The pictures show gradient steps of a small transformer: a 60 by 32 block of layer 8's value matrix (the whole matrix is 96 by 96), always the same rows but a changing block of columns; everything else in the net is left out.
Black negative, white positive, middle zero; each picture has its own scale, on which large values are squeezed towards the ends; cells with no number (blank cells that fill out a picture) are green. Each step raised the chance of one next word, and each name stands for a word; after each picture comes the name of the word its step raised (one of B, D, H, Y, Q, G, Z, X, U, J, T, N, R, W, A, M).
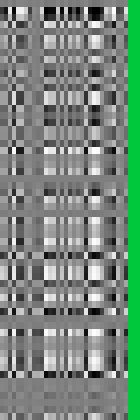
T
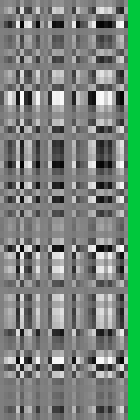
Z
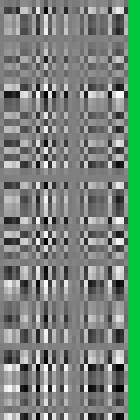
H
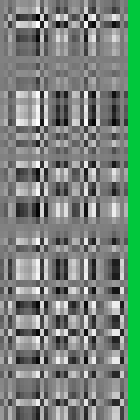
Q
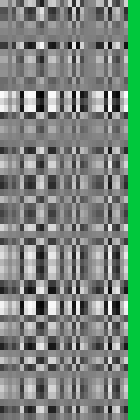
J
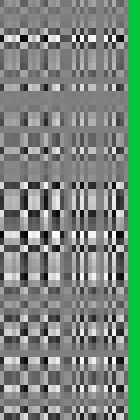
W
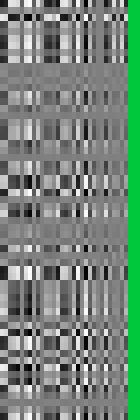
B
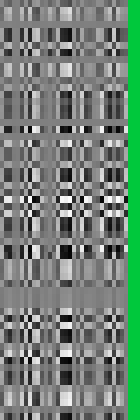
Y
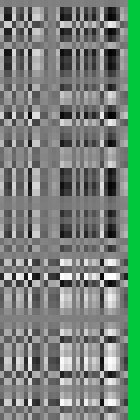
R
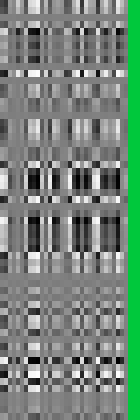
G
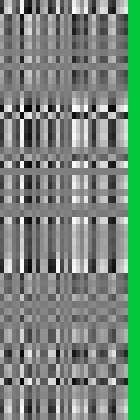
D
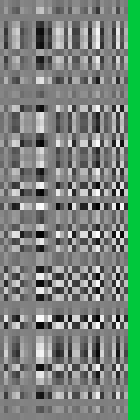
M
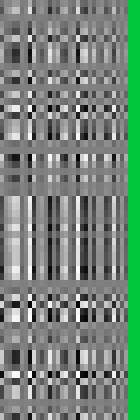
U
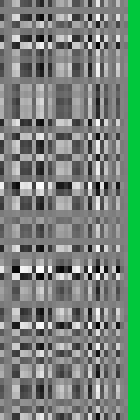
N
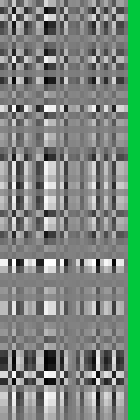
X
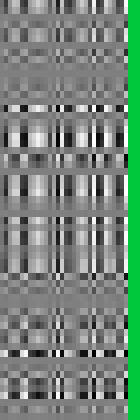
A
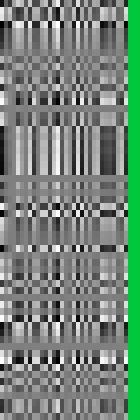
Z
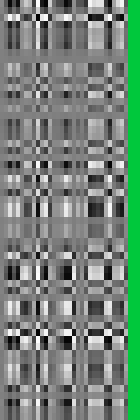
B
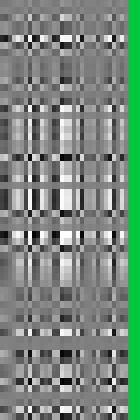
W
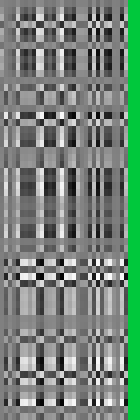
R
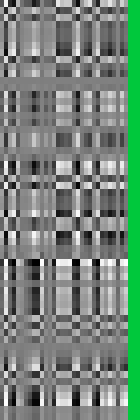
X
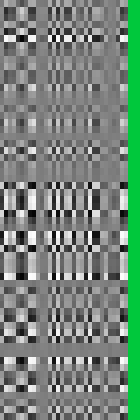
W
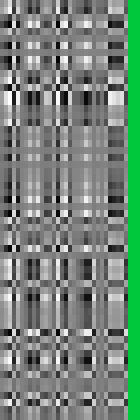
Z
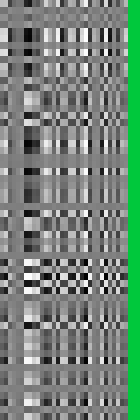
R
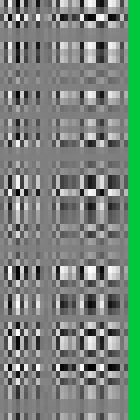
B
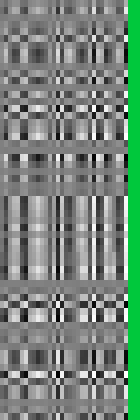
U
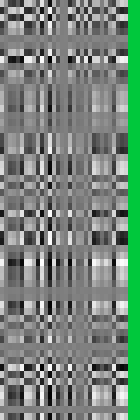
X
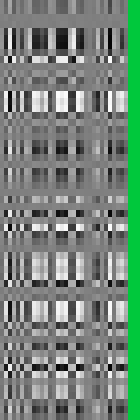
J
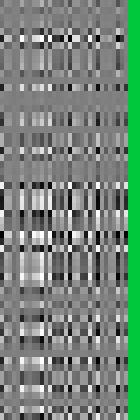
W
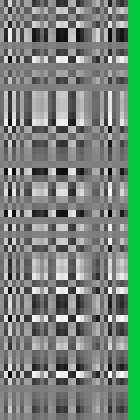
Q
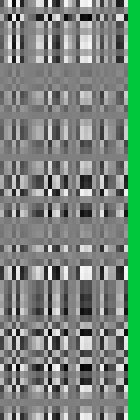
B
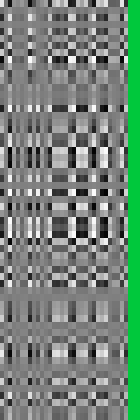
M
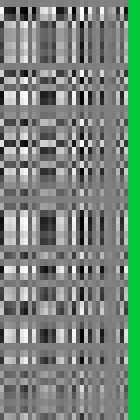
T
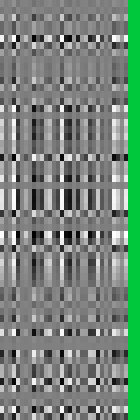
W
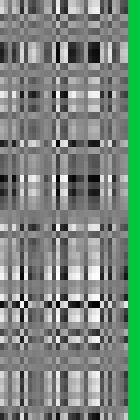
U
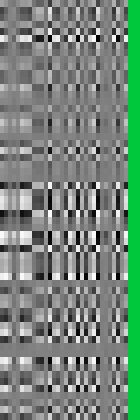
W
